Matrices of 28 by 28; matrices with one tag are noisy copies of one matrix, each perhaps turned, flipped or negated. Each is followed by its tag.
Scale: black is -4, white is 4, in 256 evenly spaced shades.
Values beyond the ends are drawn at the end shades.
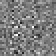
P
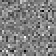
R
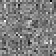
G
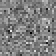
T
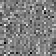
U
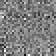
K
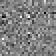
P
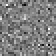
R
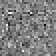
T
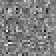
T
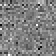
K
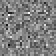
T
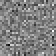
U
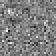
T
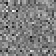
R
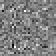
T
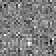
G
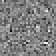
T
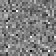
R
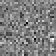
P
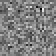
T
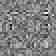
T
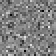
R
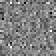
U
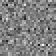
R
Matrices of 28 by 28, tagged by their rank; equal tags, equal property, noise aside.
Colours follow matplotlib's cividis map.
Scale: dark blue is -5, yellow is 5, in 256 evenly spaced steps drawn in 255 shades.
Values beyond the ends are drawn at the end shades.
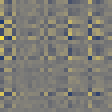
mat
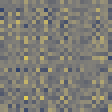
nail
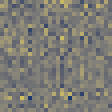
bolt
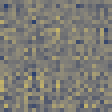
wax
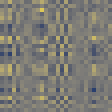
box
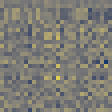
bolt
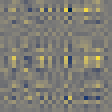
box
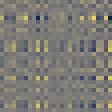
mat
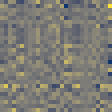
nail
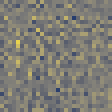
wax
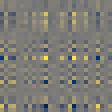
mat
